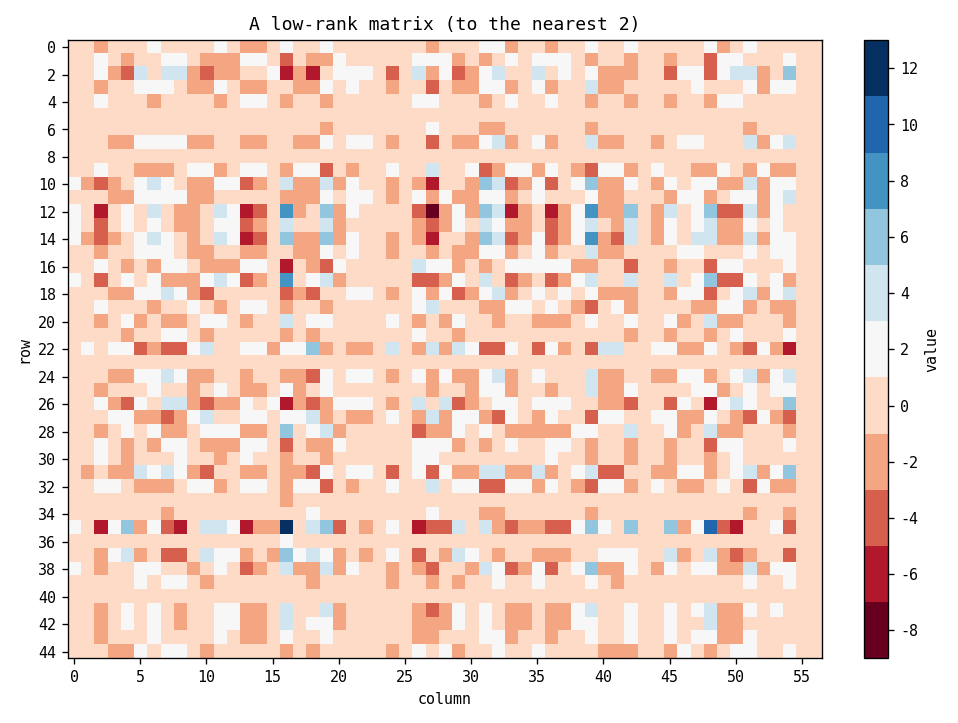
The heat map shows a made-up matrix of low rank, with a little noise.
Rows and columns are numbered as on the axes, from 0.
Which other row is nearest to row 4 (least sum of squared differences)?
30
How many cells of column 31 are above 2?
8
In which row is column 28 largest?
26
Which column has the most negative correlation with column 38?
34
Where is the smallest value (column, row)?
27, 12
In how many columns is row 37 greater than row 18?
21
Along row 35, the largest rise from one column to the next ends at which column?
16
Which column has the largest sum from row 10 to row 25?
39
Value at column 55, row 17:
0
